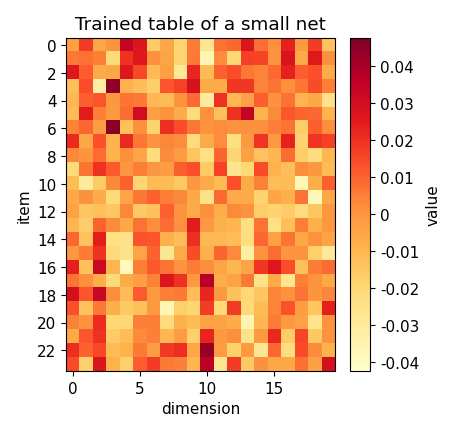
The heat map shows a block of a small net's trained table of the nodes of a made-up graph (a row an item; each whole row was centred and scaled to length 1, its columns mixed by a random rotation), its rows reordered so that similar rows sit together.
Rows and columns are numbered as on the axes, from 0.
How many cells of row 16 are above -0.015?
19
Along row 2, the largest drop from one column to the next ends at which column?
10
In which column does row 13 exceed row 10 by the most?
17
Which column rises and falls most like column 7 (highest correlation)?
8
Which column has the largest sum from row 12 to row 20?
2
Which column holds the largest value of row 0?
4
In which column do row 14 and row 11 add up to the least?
3
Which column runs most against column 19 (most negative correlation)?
11
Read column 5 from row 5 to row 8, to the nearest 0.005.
0.03 0 0.005 -0.005
